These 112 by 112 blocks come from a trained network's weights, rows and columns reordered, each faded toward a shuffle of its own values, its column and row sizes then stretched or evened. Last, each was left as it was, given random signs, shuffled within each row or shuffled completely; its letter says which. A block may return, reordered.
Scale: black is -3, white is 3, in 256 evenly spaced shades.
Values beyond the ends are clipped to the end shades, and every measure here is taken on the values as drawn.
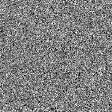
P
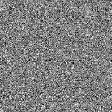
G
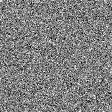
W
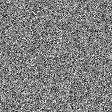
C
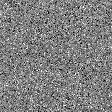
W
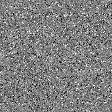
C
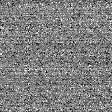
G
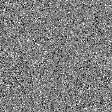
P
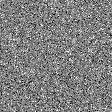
W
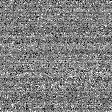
C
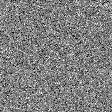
W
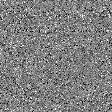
P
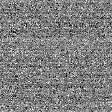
G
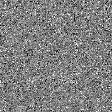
P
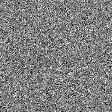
P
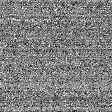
C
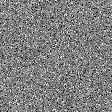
W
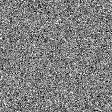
C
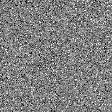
P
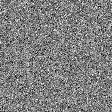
W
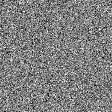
C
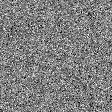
W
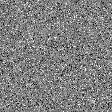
C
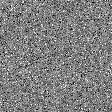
W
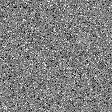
W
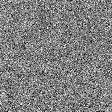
C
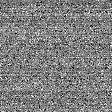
C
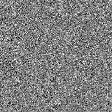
G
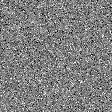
W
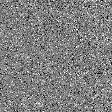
P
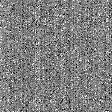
G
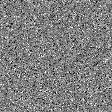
C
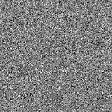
G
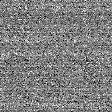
G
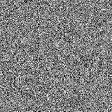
G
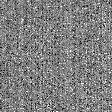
G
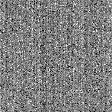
G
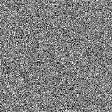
G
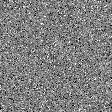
W
